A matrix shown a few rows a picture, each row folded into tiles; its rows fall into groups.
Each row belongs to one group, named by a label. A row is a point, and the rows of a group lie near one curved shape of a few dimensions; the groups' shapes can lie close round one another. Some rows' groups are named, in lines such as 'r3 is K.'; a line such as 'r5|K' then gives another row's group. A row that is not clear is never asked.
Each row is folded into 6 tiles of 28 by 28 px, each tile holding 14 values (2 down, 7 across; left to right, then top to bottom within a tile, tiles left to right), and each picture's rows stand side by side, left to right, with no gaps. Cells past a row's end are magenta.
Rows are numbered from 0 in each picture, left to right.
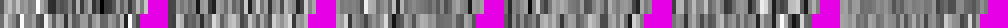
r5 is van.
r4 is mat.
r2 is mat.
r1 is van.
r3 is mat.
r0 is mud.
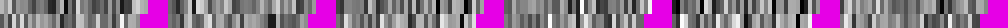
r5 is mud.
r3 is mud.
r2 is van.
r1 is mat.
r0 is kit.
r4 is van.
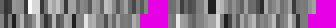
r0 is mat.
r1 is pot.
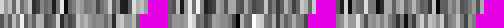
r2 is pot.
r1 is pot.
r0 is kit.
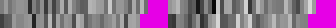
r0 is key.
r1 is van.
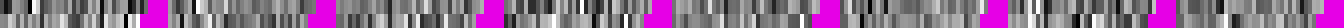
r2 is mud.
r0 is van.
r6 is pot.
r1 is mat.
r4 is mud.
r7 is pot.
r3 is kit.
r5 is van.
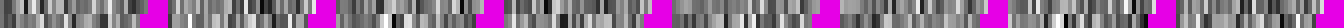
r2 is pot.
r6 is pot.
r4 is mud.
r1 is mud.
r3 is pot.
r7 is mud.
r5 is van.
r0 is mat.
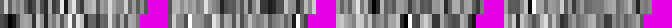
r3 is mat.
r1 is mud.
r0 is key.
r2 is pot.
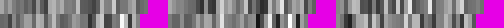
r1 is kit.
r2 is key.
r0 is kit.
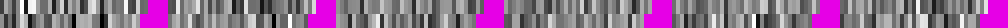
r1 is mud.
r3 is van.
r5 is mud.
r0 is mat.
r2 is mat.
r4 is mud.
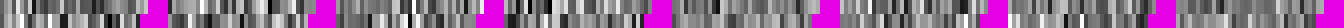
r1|mat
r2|mud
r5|kit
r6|pot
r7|pot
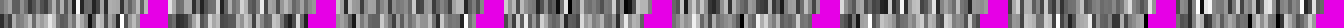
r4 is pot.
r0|kit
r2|van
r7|mat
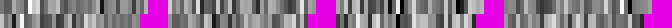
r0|mat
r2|kit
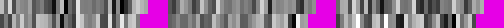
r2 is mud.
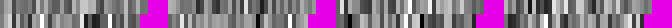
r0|mud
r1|kit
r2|key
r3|kit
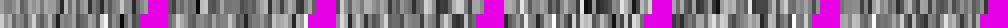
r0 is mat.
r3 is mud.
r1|van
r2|mat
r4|kit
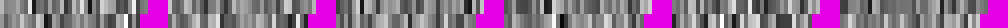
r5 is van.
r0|kit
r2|mat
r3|pot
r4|mud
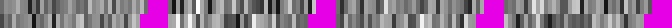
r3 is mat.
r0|key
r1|pot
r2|mat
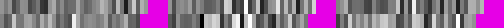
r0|pot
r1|mud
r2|kit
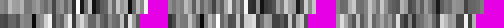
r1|mud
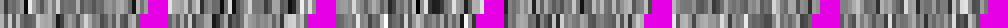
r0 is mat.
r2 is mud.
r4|pot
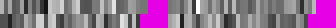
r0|kit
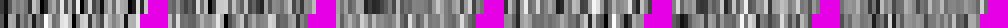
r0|van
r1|pot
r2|pot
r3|mat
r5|key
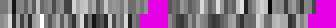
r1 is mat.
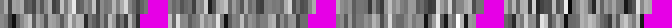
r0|key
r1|pot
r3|kit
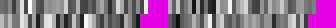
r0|pot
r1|kit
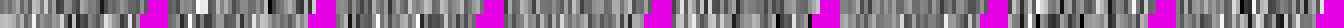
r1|mat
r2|mud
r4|mud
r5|van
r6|mat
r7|mud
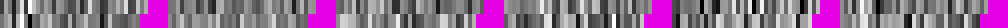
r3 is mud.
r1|pot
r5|pot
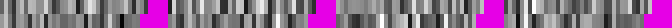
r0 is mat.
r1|mat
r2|mud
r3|mat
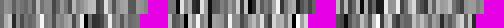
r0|mud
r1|van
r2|kit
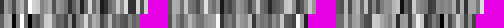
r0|mat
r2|mud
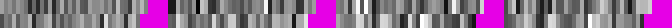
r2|pot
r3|pot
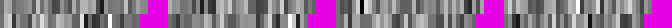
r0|mud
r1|kit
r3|key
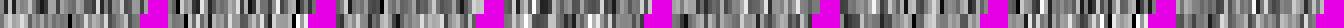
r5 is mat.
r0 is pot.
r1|van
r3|pot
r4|key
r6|van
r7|van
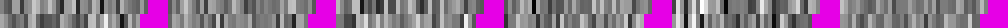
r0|mat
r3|key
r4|mat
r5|van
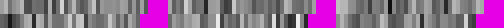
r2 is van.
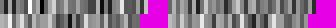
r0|pot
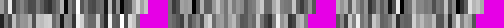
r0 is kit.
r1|mat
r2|kit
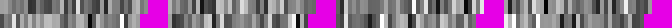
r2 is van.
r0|kit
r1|kit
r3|pot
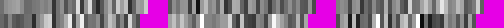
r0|mud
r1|van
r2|mud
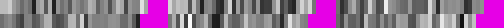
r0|van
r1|kit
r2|mat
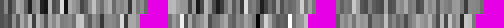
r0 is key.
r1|kit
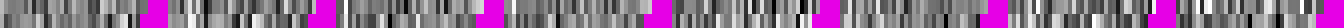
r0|kit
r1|pot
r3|van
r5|mud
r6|pot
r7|mat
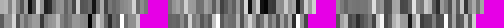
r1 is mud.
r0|kit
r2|mud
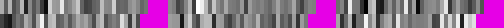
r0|kit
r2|van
